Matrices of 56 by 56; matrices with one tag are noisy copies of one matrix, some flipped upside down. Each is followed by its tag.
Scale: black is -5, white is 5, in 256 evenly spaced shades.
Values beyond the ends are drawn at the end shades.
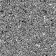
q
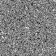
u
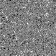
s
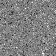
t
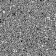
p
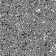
q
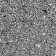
q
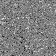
u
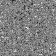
u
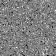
t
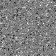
s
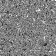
q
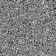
t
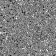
s
